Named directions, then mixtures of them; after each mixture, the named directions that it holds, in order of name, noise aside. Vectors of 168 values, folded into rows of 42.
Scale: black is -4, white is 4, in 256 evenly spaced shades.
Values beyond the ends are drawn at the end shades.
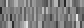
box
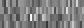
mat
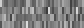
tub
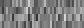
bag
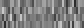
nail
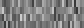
mat, nail.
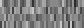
nail, tub.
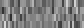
nail.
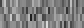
mat, tub.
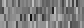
mat, nail.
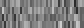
box, nail.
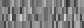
bag, nail.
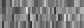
bag, mat.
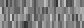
bag, box.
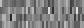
nail, tub.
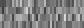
bag.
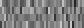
nail, tub.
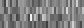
mat.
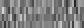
nail.
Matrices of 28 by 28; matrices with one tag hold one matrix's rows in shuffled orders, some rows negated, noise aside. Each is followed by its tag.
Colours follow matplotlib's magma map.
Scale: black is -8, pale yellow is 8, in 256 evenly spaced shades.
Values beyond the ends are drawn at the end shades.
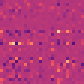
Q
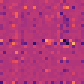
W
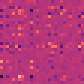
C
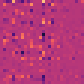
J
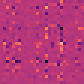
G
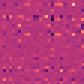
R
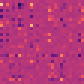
C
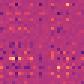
Q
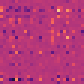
Q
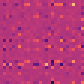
R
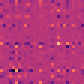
Q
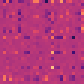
R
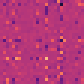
G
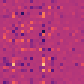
J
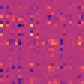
C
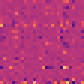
W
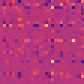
R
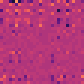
Q
